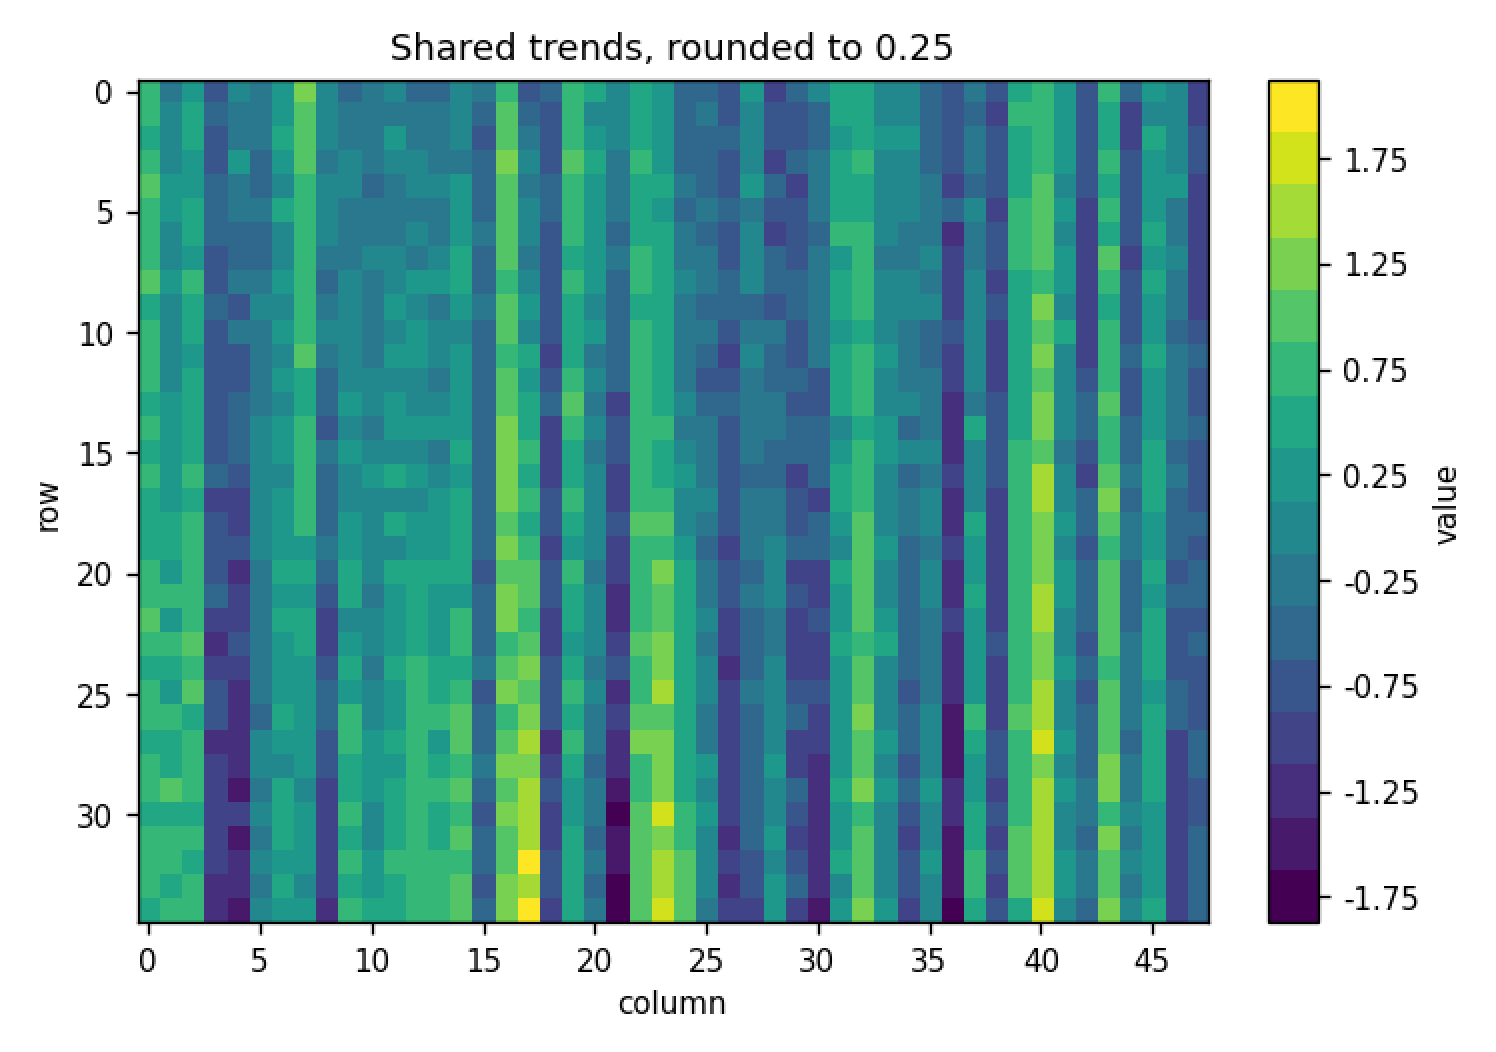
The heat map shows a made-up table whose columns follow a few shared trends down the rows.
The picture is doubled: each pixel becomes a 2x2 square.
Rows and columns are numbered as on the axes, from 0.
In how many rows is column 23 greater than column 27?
34
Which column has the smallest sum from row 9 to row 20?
36
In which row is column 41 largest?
10
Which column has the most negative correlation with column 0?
5
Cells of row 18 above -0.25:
29
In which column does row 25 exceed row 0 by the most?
17
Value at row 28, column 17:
1.25
